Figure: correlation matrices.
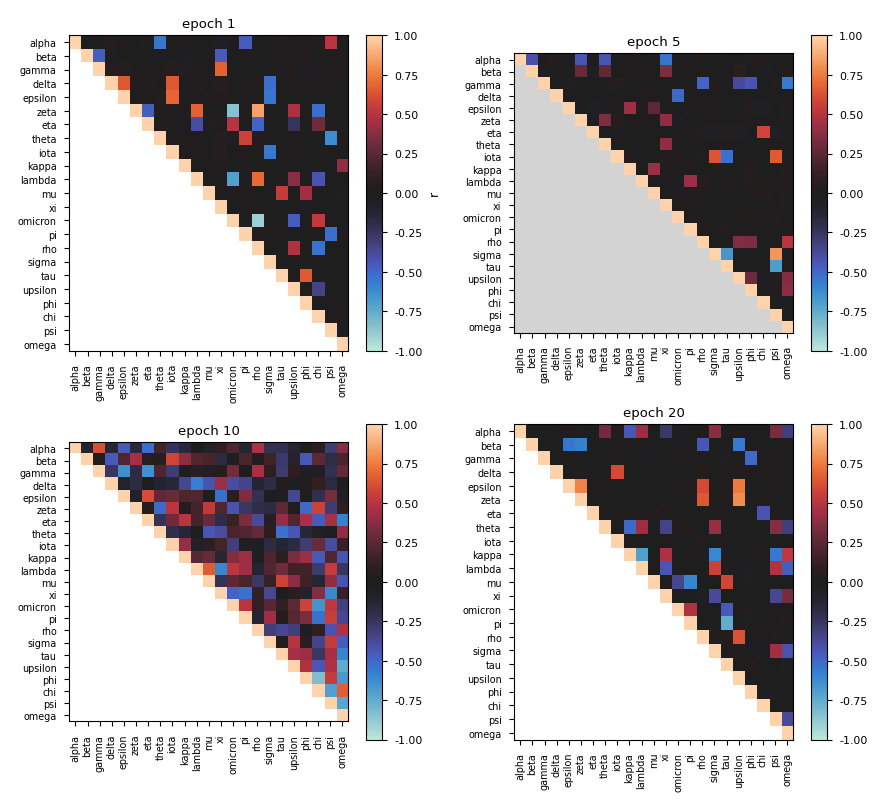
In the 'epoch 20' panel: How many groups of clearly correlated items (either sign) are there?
6
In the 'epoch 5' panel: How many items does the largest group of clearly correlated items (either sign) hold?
5
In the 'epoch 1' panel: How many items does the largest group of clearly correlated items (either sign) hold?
7
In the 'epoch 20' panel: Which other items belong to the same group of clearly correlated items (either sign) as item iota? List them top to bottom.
delta
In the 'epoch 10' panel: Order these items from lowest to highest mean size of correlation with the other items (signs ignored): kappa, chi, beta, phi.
beta, kappa, phi, chi
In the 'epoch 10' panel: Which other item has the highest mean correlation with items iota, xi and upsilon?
zeta
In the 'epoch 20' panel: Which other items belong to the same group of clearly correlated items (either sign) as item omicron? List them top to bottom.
mu, pi, tau
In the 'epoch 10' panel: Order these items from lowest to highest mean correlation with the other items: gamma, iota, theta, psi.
theta, gamma, iota, psi
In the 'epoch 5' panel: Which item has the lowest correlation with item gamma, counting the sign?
omega
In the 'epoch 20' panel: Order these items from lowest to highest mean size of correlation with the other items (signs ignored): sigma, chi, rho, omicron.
chi, omicron, rho, sigma
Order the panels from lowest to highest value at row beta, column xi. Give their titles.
epoch 1, epoch 10, epoch 20, epoch 5
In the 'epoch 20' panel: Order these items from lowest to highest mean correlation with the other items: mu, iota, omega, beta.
beta, omega, mu, iota
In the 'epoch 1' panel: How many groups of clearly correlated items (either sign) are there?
6
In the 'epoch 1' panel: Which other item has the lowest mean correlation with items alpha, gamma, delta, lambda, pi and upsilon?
omicron
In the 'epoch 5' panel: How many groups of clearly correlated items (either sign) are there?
7
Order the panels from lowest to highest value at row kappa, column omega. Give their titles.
epoch 10, epoch 5, epoch 1, epoch 20
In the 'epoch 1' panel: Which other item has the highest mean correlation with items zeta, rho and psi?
lambda
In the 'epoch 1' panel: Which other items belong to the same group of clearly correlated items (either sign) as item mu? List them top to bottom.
tau, phi
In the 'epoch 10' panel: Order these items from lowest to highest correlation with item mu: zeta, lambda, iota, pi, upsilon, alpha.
alpha, iota, pi, upsilon, zeta, lambda
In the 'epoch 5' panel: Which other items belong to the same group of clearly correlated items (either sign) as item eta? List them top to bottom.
chi
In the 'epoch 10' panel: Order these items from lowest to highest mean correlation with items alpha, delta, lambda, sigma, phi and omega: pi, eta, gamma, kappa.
eta, kappa, pi, gamma
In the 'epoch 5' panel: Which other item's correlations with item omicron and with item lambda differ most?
delta
